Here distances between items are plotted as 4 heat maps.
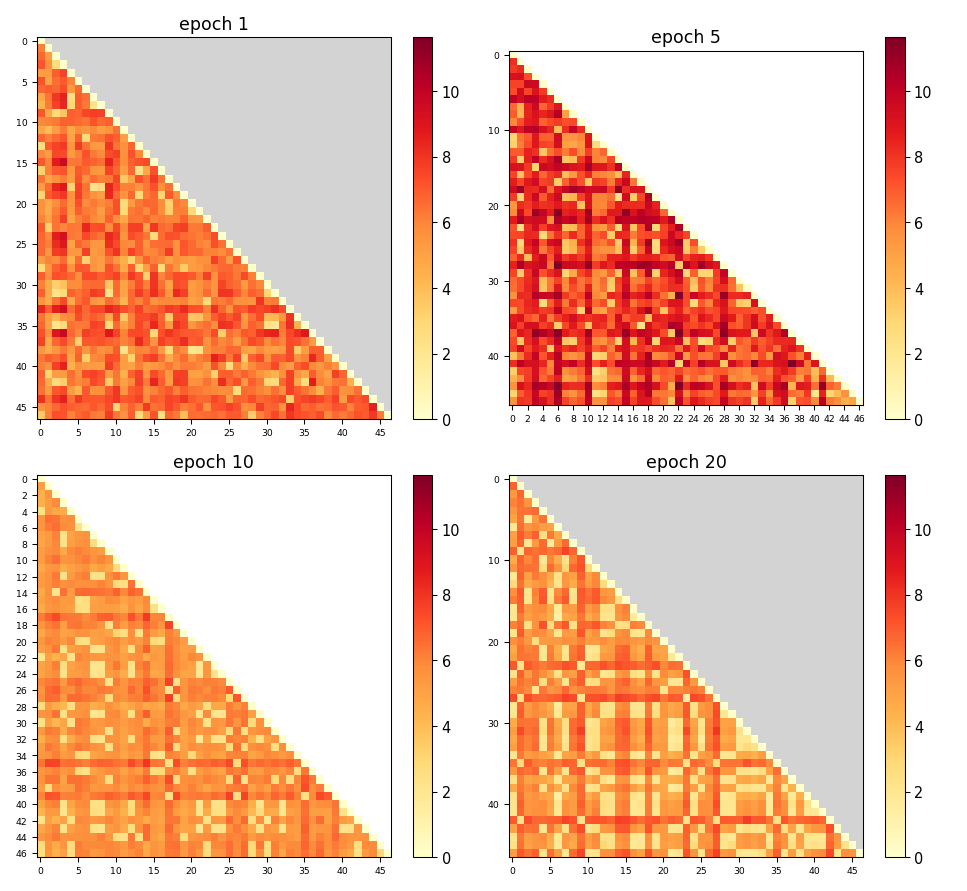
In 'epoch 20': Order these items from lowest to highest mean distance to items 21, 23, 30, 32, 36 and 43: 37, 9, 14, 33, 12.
33, 37, 12, 9, 14
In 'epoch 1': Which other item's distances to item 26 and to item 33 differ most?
43
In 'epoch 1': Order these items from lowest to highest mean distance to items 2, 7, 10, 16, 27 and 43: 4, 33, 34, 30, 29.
4, 30, 34, 29, 33
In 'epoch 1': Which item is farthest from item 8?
3
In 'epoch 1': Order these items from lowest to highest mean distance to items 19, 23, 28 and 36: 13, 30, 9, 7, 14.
13, 14, 7, 30, 9
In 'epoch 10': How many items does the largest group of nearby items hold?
12
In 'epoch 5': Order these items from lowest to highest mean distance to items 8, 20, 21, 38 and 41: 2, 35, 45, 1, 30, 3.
45, 1, 30, 2, 35, 3
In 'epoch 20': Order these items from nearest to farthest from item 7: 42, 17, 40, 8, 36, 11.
36, 11, 17, 40, 8, 42
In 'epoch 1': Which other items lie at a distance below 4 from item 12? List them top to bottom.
6, 27, 39
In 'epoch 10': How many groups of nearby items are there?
8
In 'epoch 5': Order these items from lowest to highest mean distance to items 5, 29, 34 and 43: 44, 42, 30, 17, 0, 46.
42, 0, 30, 46, 17, 44
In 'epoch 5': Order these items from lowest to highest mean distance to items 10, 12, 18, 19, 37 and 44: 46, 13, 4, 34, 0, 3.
46, 0, 13, 34, 4, 3
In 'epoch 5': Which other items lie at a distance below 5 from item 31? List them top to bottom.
4, 13, 24, 30, 33
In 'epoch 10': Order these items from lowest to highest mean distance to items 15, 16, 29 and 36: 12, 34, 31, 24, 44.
34, 24, 12, 44, 31
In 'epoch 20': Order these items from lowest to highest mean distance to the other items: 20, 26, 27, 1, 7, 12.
12, 7, 20, 26, 1, 27
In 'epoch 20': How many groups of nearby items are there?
5
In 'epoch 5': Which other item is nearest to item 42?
11
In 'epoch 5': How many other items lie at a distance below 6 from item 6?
3
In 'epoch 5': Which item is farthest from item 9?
18
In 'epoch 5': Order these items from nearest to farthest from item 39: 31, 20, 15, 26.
31, 26, 20, 15
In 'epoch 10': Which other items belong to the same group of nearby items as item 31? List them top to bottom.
9, 18, 25, 27, 33, 37
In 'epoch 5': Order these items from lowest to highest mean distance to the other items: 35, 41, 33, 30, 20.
30, 33, 20, 35, 41
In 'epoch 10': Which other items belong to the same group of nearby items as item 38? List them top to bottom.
1
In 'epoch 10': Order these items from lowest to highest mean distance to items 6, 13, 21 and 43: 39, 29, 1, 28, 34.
29, 34, 28, 1, 39
